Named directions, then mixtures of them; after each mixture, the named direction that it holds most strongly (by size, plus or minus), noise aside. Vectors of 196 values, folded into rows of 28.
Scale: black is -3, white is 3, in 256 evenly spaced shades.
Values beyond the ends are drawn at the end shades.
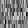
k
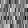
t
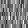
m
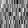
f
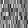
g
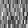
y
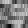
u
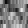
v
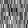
g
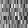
g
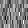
t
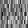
y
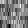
u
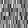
g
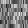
k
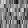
f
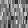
y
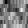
v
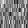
f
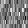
t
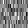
k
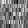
f
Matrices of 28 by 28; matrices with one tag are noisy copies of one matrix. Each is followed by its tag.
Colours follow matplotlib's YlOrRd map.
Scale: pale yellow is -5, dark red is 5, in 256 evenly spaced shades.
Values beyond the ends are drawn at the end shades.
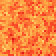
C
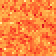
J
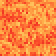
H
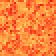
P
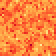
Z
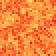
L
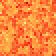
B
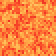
L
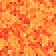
L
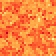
L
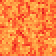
B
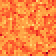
P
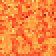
B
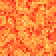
P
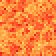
Z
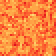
B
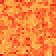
B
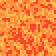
J
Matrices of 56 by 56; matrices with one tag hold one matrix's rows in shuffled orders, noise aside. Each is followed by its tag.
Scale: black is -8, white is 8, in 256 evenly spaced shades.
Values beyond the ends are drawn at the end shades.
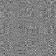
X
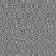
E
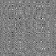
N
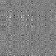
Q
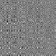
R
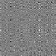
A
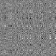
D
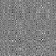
N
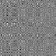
R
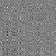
R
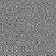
E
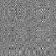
N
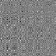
R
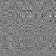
D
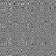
Q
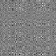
N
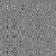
R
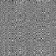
N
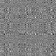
X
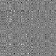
Q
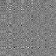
Q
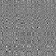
E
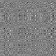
X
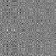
R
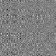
R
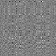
N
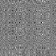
N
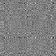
X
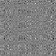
X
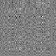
N
